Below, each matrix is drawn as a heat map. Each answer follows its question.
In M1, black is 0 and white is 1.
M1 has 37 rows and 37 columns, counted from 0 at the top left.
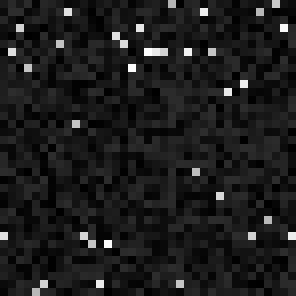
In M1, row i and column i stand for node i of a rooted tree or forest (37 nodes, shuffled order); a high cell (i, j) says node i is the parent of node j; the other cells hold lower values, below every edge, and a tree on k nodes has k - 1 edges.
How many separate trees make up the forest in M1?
2
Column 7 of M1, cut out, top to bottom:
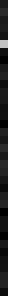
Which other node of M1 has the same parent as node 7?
15
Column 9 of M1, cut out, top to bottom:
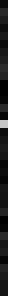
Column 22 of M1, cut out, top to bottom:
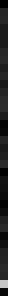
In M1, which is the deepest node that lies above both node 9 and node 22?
35
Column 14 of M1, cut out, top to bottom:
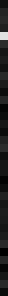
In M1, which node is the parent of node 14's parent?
36
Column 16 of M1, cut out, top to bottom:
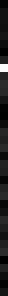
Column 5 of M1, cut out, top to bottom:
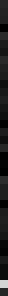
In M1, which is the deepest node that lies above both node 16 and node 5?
8
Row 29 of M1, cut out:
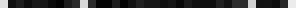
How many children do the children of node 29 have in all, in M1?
4
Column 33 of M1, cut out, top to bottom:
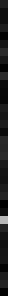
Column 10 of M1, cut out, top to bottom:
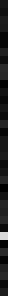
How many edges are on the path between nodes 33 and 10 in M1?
6
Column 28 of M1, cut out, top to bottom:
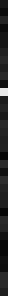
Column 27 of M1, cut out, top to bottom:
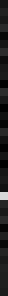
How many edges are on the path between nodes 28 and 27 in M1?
8
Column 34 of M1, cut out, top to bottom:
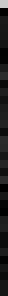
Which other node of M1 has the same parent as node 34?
21
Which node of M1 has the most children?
6
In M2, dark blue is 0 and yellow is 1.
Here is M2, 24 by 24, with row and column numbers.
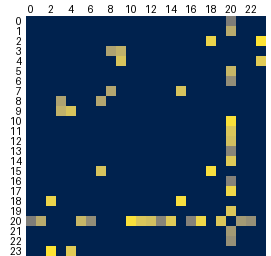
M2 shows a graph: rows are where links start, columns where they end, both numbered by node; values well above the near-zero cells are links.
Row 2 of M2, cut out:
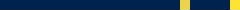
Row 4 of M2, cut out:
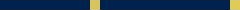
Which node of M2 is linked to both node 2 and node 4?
node 23
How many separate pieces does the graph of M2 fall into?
2
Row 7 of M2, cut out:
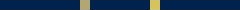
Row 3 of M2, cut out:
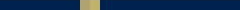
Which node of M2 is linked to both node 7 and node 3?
node 8
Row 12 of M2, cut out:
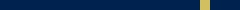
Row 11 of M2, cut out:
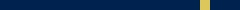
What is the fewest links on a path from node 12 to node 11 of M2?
2
